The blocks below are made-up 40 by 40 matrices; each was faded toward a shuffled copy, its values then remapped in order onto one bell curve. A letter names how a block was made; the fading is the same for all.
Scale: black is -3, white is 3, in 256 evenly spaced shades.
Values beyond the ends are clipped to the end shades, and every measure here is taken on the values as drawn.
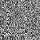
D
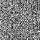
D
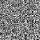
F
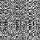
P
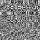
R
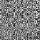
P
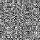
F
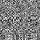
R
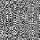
P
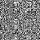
F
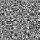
R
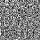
D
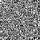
F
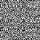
F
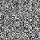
D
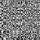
P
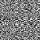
R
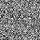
D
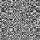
R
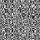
P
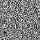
F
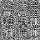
P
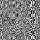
P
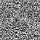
D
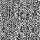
D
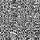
R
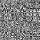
R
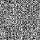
F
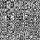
F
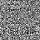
D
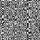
P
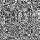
D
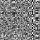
P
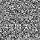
D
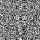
F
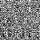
D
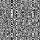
P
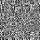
R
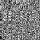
D
